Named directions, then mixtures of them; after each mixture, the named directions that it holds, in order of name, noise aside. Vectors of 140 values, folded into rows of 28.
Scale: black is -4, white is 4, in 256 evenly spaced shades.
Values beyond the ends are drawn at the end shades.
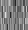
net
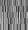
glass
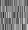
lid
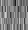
glass, net.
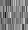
lid, net.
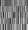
glass, lid.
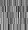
glass.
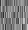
lid.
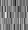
glass, net.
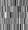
glass, net.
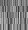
glass.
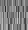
glass.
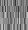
glass, net.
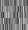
lid, net.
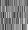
lid.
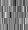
net.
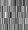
net.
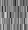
glass, net.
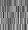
glass, lid.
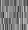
lid, net.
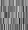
lid, net.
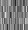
net.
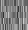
lid, net.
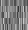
lid, net.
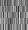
glass, lid.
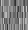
lid, net.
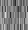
glass, net.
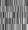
lid.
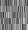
lid.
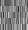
glass, lid.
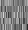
lid.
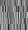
glass.
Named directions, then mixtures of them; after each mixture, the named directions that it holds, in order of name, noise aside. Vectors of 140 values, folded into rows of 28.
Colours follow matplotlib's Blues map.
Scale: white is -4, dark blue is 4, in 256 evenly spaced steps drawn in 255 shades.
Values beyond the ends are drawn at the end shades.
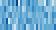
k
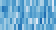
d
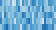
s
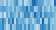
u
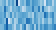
k, s.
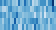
d, k, u.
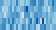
d, u.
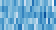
d, u.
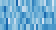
d, k, s.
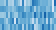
d, s, u.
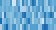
s.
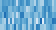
d, u.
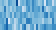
k, s.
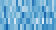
d, k, s.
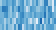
d.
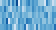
k.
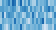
s.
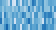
s.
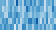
d, k.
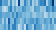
d, k, u.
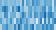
d, s.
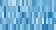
d, s.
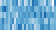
d, k, u.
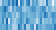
d, k.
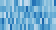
u.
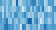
d, k, s.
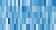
k, u.
